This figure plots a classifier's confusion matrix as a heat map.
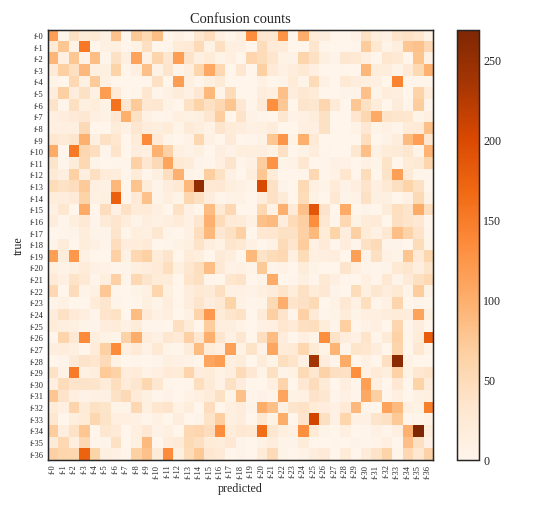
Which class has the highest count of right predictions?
f-6
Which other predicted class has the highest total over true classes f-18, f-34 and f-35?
f-24
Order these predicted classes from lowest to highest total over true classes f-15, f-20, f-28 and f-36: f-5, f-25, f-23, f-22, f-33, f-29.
f-29, f-23, f-5, f-22, f-33, f-25
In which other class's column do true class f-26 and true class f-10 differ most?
f-2
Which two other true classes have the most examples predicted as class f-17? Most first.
f-27, f-6
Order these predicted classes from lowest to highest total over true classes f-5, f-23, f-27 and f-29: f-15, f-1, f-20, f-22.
f-20, f-1, f-15, f-22
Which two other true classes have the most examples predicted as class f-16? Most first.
f-34, f-28
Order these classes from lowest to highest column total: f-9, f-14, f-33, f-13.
f-13, f-9, f-14, f-33
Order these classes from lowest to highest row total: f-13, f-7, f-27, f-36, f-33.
f-7, f-33, f-27, f-36, f-13
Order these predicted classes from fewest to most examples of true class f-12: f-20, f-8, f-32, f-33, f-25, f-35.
f-35, f-8, f-32, f-25, f-20, f-33
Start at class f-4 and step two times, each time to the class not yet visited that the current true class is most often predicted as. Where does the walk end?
f-25
